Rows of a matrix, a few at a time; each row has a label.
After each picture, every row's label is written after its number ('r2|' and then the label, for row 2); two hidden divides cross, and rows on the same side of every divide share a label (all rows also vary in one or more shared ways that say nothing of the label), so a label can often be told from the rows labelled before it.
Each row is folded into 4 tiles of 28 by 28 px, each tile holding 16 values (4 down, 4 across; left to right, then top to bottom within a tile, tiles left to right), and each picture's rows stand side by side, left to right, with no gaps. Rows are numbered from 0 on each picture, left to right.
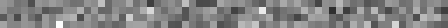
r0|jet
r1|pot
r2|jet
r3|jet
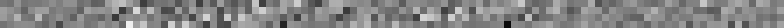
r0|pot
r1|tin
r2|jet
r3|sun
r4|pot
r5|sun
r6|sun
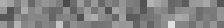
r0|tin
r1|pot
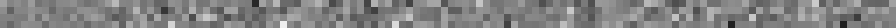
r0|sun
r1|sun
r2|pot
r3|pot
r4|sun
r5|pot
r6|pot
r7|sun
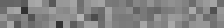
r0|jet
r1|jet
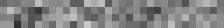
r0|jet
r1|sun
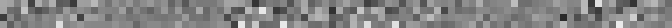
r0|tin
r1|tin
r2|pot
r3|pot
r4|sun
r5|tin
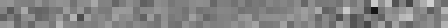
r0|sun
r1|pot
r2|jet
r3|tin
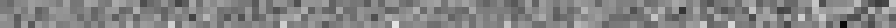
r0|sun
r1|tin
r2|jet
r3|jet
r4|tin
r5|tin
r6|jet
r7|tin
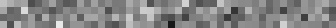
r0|tin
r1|tin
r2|sun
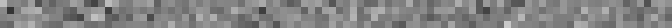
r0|sun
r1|sun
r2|tin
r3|pot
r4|tin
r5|tin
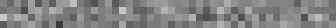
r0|jet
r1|pot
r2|sun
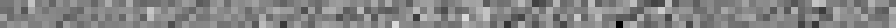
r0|sun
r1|pot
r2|tin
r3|sun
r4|tin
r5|tin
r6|jet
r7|sun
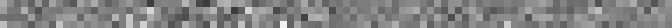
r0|tin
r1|pot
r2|tin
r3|jet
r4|sun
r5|jet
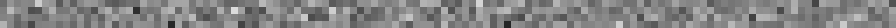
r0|tin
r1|jet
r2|pot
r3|jet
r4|sun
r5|tin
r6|sun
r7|pot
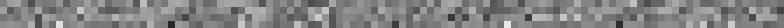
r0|jet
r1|sun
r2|tin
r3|tin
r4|sun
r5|pot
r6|jet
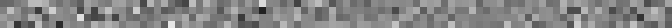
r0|tin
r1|tin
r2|tin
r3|jet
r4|tin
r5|tin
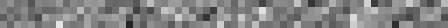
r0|jet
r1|jet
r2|pot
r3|sun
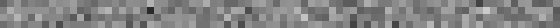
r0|pot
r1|tin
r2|jet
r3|sun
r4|pot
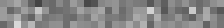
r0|pot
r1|jet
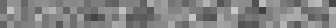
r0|pot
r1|pot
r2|pot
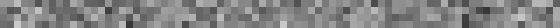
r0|tin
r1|jet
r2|tin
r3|sun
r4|jet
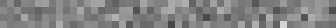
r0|jet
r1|jet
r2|jet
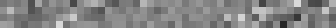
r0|pot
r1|sun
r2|pot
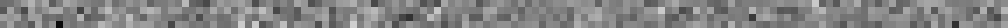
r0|tin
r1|pot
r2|pot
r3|tin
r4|pot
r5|tin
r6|sun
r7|sun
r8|tin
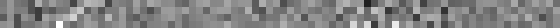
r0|jet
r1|tin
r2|tin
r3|pot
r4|jet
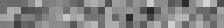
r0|jet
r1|sun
